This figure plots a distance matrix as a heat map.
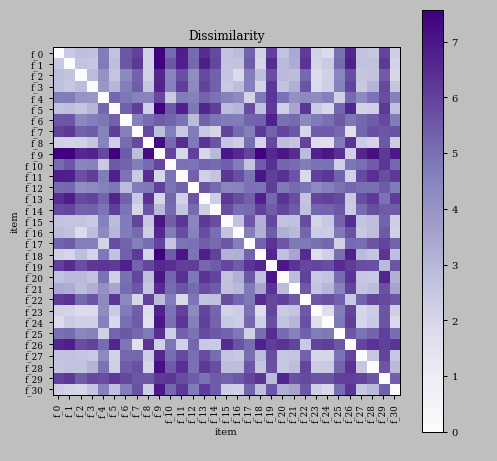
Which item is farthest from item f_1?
f_9
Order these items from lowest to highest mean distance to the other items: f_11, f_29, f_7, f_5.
f_5, f_7, f_11, f_29
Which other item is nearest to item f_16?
f_2
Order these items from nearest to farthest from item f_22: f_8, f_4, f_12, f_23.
f_4, f_12, f_23, f_8
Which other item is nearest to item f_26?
f_7
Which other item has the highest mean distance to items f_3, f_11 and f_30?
f_19
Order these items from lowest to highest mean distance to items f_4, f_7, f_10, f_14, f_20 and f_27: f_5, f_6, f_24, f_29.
f_24, f_5, f_6, f_29
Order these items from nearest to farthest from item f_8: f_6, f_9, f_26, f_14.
f_6, f_14, f_26, f_9
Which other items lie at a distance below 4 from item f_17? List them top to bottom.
f_4, f_10, f_25
